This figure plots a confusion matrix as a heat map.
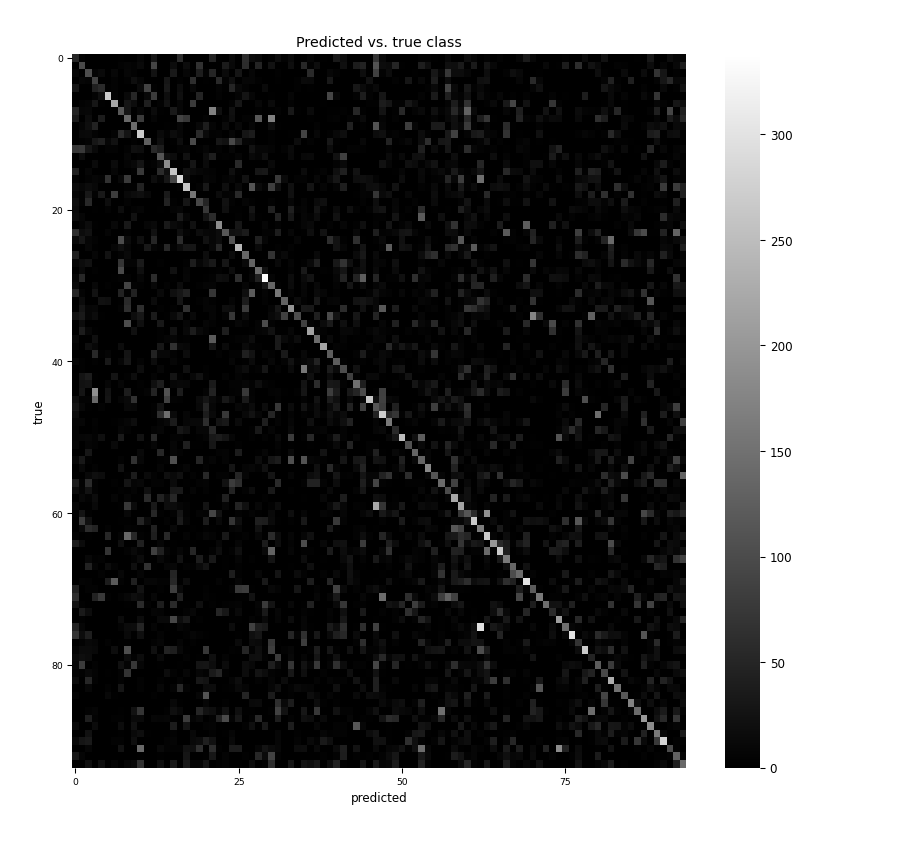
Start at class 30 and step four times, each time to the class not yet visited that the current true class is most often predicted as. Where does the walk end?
21
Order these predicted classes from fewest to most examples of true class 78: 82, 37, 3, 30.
3, 37, 82, 30
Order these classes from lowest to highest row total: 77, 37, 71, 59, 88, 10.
37, 77, 88, 59, 10, 71
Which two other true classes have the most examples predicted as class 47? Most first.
71, 33
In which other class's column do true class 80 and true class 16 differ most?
62
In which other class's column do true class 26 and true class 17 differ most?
27
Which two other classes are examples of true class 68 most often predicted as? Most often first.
67, 56
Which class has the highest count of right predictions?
29
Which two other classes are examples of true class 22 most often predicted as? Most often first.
69, 58
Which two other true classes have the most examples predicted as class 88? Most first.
32, 72
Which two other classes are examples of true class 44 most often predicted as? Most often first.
3, 14
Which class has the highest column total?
46
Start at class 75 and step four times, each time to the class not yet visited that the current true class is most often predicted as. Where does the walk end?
20
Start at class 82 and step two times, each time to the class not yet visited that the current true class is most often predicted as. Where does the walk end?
35
